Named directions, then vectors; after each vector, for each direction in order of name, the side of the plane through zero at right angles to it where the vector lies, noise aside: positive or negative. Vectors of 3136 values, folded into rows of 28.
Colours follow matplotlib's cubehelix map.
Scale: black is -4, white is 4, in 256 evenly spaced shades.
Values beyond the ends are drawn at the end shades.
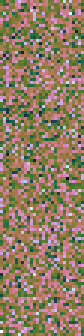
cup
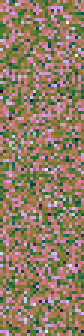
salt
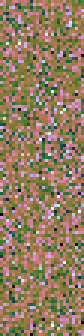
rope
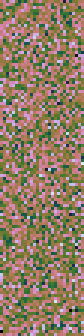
negative, negative, negative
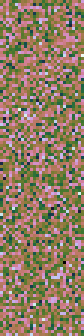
negative, negative, positive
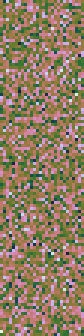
positive, negative, positive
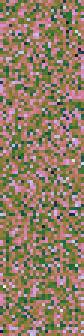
negative, negative, negative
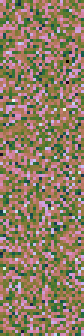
negative, positive, negative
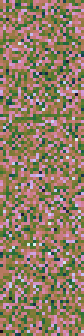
negative, positive, negative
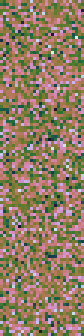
positive, negative, negative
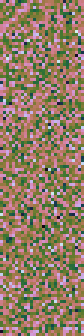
negative, negative, negative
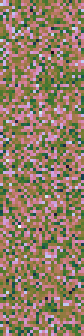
negative, positive, positive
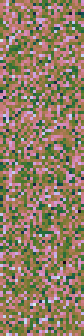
negative, negative, positive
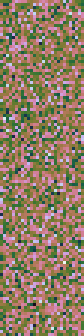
positive, positive, negative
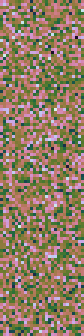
negative, positive, positive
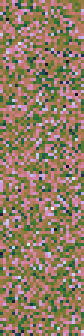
negative, positive, negative
